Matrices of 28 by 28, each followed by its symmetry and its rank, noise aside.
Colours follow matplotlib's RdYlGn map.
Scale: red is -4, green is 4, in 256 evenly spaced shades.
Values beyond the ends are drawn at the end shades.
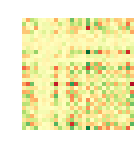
antisymmetric, rank two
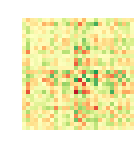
antisymmetric, rank two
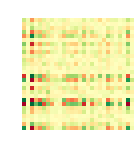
no symmetry, rank one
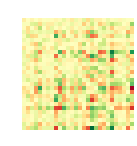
antisymmetric, rank two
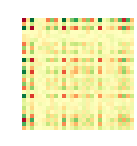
symmetric, rank one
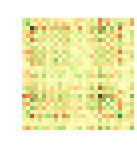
symmetric, rank two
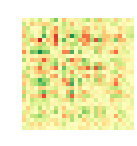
antisymmetric, rank two
